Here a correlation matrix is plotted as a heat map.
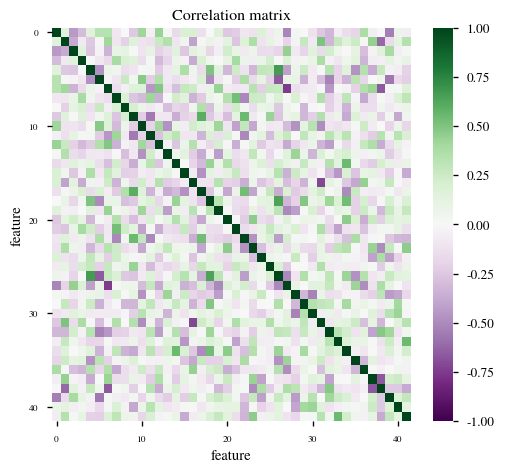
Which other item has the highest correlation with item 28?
13
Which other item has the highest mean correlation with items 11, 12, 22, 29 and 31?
1
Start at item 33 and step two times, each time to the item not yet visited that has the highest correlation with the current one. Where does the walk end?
23
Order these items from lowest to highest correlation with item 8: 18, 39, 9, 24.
18, 39, 24, 9
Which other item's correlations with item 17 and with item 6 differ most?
27
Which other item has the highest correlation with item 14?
34
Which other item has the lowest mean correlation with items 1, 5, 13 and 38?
39
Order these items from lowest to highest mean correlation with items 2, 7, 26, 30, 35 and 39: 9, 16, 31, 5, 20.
5, 9, 16, 31, 20
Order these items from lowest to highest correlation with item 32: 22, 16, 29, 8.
8, 22, 16, 29
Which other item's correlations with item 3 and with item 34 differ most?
17
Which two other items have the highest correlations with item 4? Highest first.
26, 18
